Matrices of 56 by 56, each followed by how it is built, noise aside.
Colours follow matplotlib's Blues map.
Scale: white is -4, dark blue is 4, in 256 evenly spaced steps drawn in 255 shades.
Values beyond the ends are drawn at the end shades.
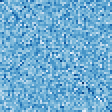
diagonal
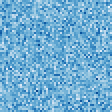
noise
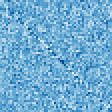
diagonal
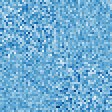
block diagonal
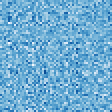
low rank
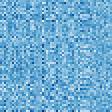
low rank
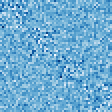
block diagonal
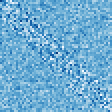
banded
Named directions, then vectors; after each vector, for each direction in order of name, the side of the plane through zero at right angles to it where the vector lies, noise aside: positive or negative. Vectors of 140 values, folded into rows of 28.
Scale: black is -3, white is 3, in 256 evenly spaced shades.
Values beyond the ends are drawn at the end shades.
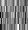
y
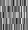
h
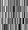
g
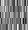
positive, positive, positive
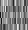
positive, positive, positive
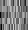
negative, positive, positive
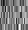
negative, positive, negative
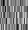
negative, positive, negative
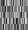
negative, positive, negative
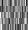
positive, negative, negative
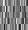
positive, negative, positive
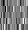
negative, positive, negative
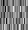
negative, positive, negative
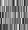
positive, positive, positive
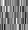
positive, negative, positive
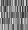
negative, negative, negative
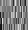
negative, positive, positive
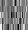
positive, negative, negative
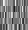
positive, positive, positive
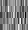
negative, negative, positive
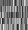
negative, negative, negative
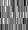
positive, positive, positive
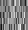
negative, positive, positive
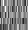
positive, positive, positive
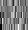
negative, positive, positive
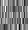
positive, positive, positive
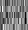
negative, negative, positive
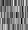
negative, negative, negative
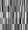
positive, positive, negative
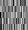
negative, positive, positive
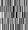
positive, negative, negative
